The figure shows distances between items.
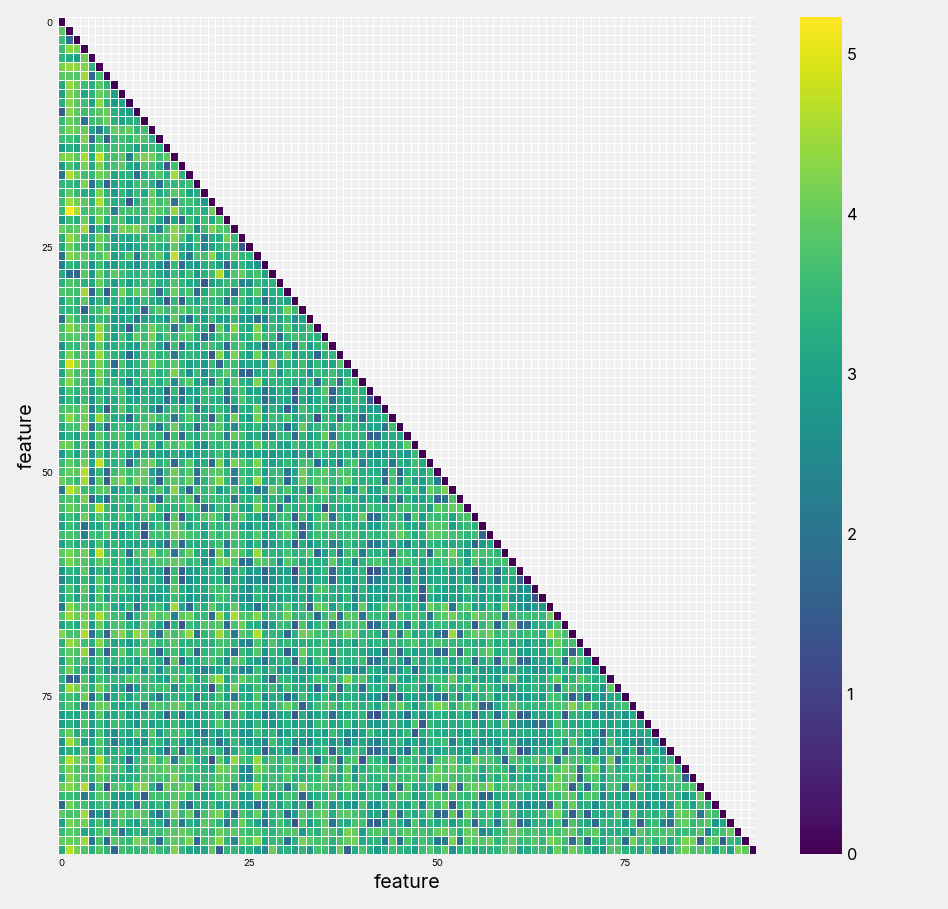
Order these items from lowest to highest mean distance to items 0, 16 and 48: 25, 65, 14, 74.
14, 65, 25, 74
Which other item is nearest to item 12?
5
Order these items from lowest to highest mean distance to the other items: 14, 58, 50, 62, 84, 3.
62, 58, 14, 50, 84, 3
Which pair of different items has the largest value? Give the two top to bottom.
1, 21
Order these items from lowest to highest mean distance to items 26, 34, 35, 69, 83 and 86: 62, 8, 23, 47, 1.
62, 8, 47, 23, 1
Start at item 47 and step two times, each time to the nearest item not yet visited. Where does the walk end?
72
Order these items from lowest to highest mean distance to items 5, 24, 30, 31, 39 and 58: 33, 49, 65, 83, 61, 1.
61, 33, 65, 83, 49, 1
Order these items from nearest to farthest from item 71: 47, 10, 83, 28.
10, 28, 47, 83
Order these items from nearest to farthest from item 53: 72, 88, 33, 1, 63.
88, 72, 63, 33, 1
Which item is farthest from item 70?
3
